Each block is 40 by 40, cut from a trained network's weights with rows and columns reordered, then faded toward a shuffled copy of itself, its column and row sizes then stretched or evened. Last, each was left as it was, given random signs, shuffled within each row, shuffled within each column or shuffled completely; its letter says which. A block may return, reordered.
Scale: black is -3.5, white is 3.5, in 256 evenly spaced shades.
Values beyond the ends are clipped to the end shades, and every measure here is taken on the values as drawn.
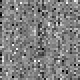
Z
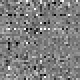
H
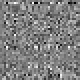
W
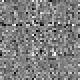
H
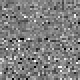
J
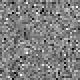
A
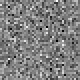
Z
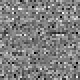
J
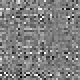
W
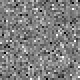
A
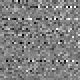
J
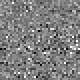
J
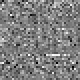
J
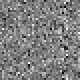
Z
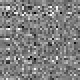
W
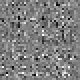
H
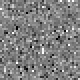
A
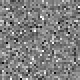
A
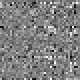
H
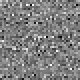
J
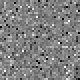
A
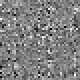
H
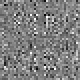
W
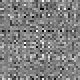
W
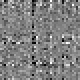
W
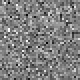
A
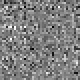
H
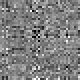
W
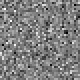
A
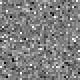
A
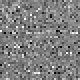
J
